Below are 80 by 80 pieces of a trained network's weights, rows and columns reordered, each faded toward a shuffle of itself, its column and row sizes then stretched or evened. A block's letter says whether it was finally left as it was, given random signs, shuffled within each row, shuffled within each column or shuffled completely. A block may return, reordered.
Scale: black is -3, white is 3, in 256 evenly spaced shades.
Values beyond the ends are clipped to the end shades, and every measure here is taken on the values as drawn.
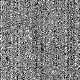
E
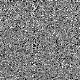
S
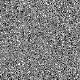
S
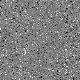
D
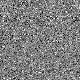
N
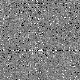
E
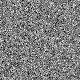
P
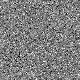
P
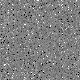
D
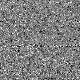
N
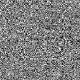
E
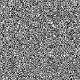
E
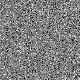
D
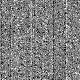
D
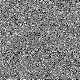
N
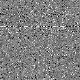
E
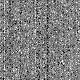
D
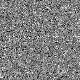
N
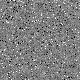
P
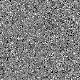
D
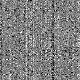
E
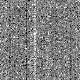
E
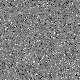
P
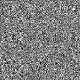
E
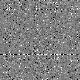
E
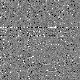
E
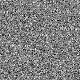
N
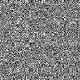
E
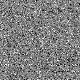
N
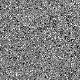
S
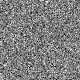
P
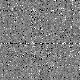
S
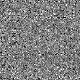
E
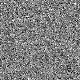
N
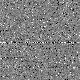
N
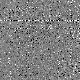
S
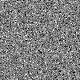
P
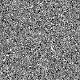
D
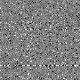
E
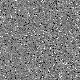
D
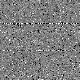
S
